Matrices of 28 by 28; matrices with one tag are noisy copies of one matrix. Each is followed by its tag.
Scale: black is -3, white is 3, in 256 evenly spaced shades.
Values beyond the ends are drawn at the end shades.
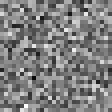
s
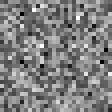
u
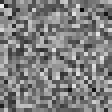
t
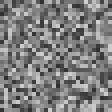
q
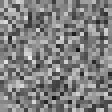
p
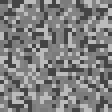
q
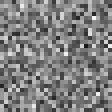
p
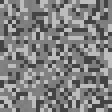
p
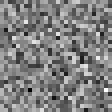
p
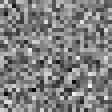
p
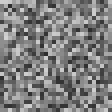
s
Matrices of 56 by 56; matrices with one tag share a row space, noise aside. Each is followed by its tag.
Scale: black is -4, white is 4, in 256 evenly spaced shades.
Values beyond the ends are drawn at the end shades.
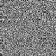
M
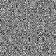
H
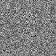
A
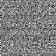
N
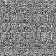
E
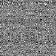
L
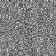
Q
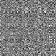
N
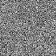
H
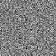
Q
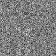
A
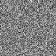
Q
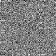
H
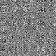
H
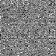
N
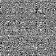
L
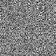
H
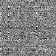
L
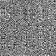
H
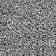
H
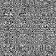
E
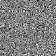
H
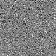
H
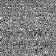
L
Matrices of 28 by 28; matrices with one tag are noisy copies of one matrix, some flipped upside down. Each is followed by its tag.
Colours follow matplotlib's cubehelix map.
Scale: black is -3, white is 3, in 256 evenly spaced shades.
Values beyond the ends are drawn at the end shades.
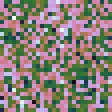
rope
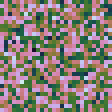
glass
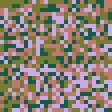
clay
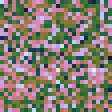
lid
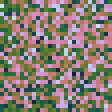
clay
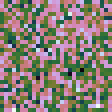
rope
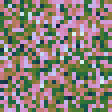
rope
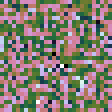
glass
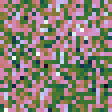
rope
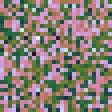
rope
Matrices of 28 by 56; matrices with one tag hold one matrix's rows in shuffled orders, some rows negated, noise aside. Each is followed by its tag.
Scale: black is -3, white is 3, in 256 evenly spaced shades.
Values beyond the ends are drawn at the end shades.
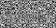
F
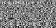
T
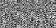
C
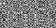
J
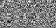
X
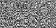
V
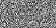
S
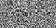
V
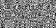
F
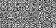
T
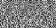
S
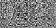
V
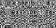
F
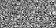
C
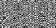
J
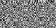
J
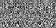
T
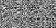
C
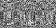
X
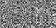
C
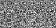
X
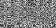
X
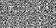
T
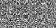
V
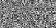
C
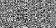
V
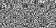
J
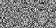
J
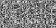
C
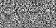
F
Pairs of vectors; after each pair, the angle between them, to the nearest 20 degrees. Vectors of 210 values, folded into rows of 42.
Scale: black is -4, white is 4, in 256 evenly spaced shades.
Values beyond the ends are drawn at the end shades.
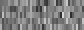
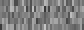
120 degrees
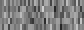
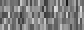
140 degrees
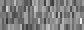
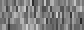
140 degrees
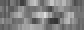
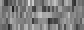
60 degrees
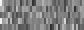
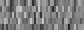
80 degrees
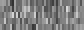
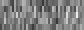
40 degrees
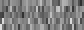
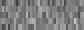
100 degrees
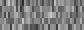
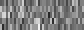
120 degrees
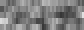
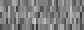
100 degrees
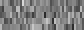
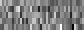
80 degrees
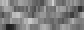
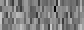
80 degrees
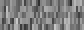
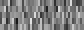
140 degrees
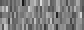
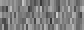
160 degrees
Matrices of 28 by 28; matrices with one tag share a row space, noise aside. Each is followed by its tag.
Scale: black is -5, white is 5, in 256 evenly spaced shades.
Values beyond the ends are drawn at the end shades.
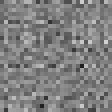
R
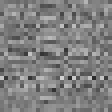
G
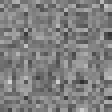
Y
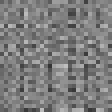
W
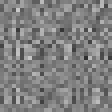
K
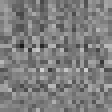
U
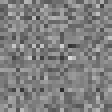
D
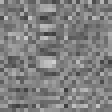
G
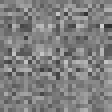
Y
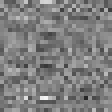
G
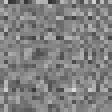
R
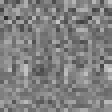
Y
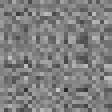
Y
